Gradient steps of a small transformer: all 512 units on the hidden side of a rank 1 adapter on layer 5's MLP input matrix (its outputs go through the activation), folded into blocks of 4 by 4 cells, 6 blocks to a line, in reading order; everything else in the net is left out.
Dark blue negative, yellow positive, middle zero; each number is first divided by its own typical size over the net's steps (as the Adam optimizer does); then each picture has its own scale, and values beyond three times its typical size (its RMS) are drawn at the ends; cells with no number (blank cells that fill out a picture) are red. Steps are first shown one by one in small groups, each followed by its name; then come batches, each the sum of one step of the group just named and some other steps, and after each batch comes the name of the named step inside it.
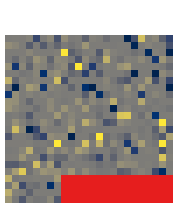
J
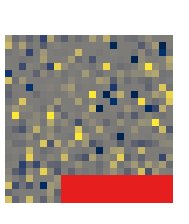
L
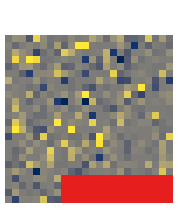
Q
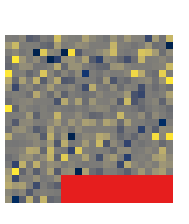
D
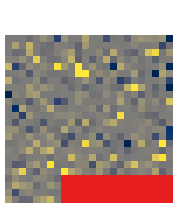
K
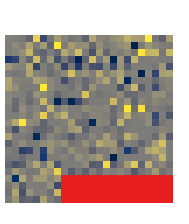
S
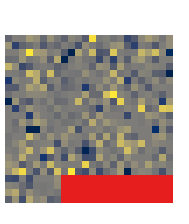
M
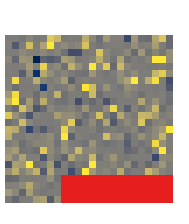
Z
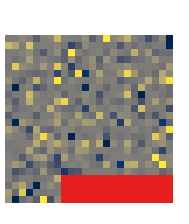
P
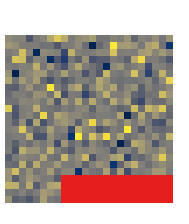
D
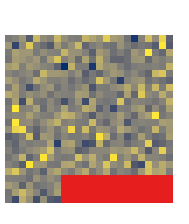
Q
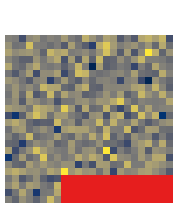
K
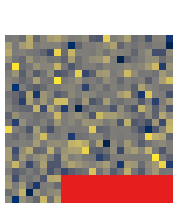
P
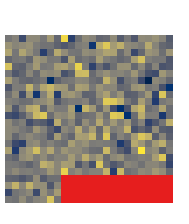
K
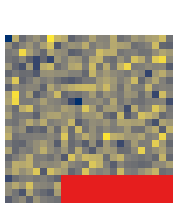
Z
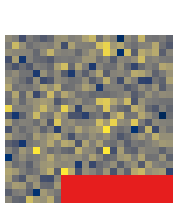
D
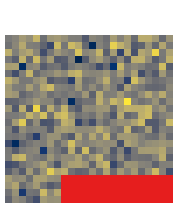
S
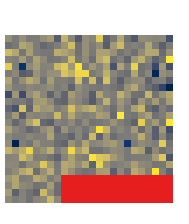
K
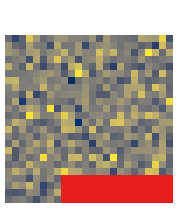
K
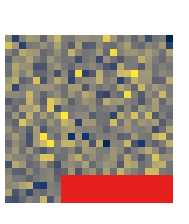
P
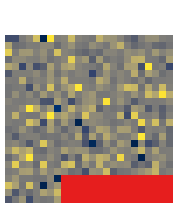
L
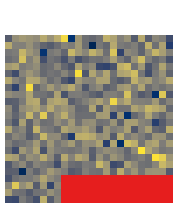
P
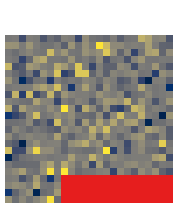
K
